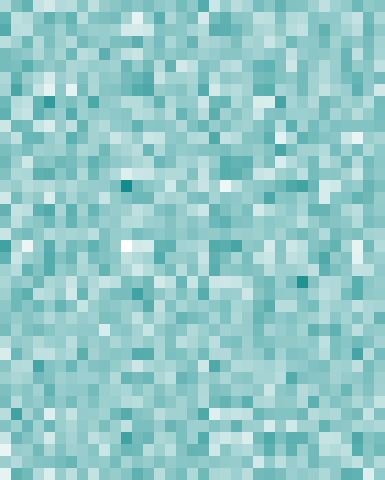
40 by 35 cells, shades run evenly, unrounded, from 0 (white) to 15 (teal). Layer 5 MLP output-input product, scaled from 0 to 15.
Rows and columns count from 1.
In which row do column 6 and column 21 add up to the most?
14
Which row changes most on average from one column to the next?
21
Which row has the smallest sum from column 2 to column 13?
3
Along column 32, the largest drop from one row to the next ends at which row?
12
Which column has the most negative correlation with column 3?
9
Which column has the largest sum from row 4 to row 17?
25
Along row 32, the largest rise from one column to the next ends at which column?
27
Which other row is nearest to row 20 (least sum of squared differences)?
29
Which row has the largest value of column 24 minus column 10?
28
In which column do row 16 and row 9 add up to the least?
19
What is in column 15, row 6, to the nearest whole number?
5
